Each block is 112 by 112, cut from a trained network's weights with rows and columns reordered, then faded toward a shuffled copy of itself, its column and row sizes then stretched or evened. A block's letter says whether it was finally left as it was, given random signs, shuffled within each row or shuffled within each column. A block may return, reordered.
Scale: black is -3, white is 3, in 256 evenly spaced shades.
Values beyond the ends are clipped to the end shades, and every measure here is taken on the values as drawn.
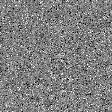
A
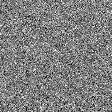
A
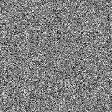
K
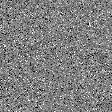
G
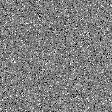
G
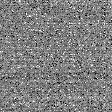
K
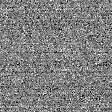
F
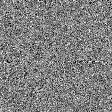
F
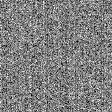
G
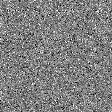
F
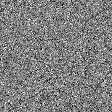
F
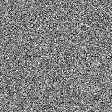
K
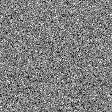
G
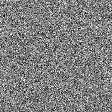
G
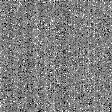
K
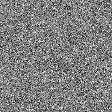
A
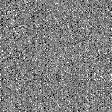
K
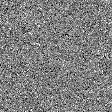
G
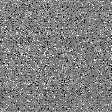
K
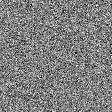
G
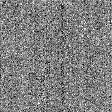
G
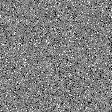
G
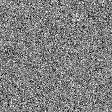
F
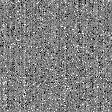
K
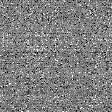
K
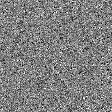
A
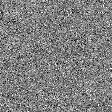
F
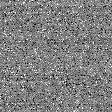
F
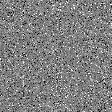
G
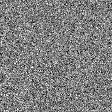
A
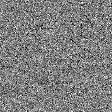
A
